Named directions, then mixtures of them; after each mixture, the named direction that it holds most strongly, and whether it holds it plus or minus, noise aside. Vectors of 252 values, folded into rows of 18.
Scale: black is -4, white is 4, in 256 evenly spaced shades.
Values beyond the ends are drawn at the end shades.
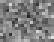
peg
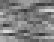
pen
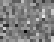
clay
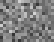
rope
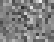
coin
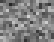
peg, minus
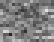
pen, plus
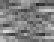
pen, plus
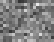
rope, minus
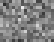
coin, minus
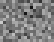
rope, minus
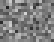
rope, plus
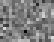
clay, plus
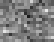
pen, plus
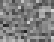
clay, plus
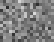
rope, plus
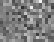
coin, plus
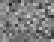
peg, minus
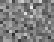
rope, plus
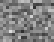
rope, plus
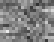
pen, plus
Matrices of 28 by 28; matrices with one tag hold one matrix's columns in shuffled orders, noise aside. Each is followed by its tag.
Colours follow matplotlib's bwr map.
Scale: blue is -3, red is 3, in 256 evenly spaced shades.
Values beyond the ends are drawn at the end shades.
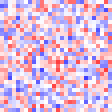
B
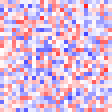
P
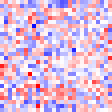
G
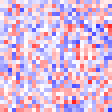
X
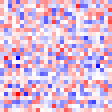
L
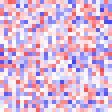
L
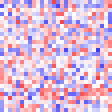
G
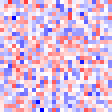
B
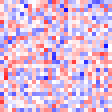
B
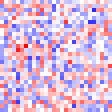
X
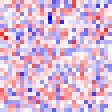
G
